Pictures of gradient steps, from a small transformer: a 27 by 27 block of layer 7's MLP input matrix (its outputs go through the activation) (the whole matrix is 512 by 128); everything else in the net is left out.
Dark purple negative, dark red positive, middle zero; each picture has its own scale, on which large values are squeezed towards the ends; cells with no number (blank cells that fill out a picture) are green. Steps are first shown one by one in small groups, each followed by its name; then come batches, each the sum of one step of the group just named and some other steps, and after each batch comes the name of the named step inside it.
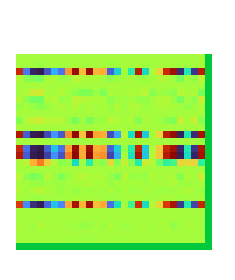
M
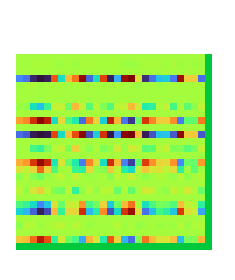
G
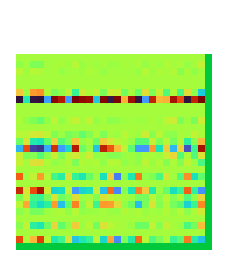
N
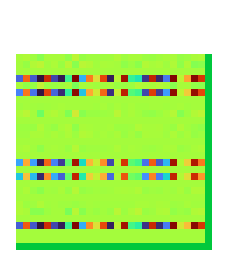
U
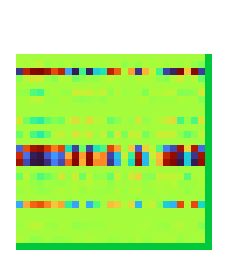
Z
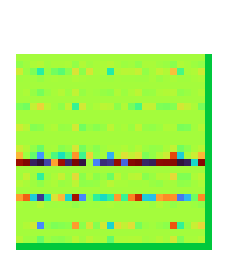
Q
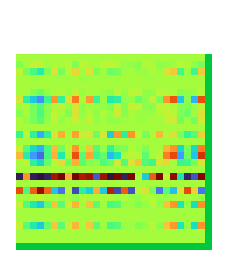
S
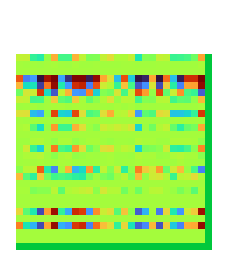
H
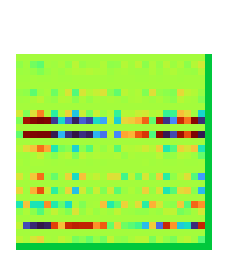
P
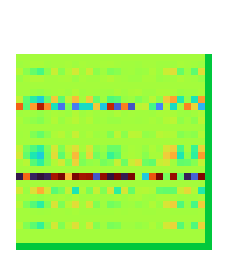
S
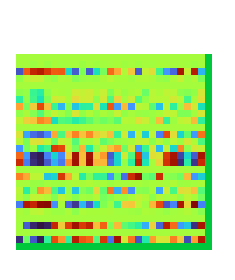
Z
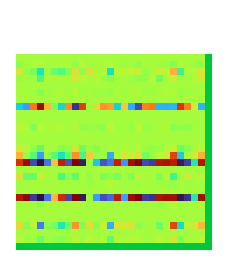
Q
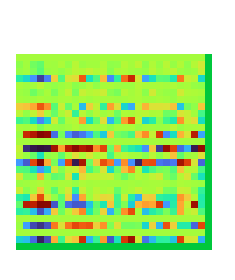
P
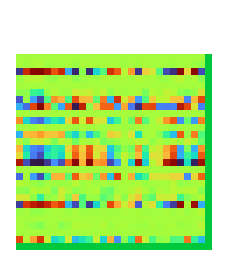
Z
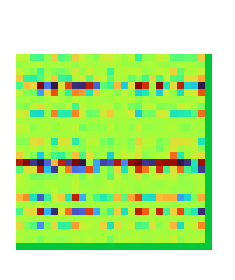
Q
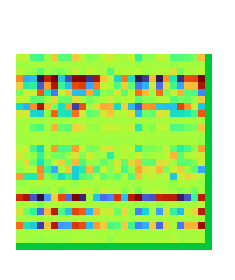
H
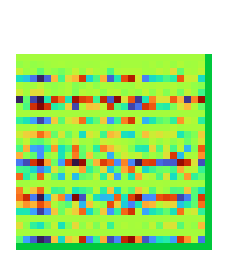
N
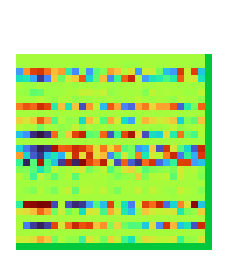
Z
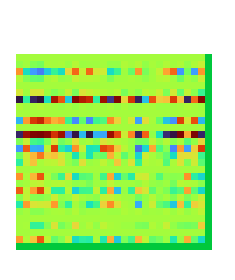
N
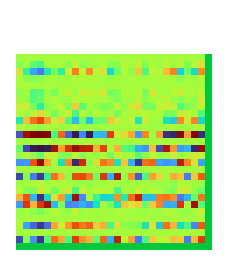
P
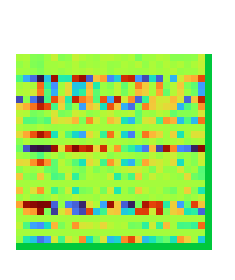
N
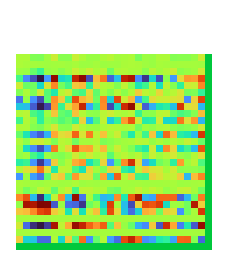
H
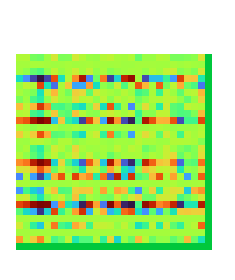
G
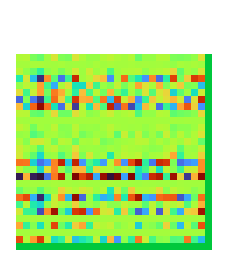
Q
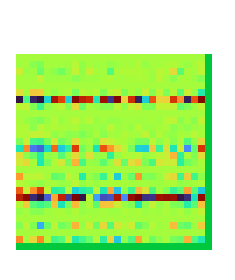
N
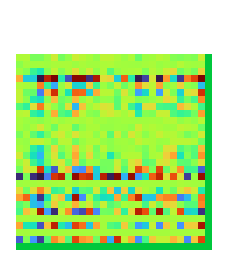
S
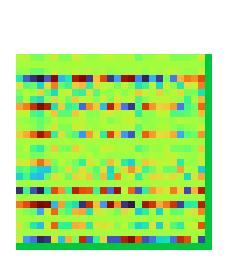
H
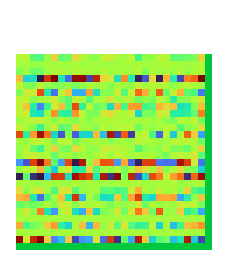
H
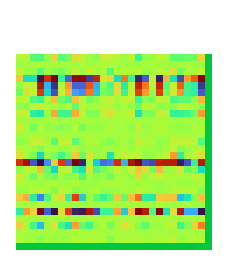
Q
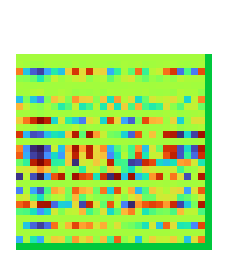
M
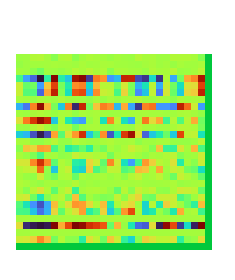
G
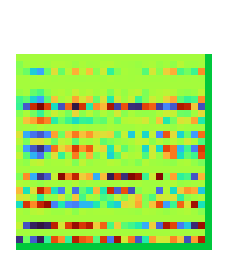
S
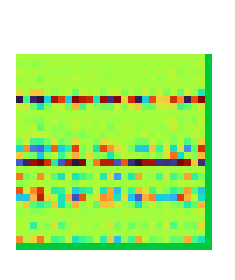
N
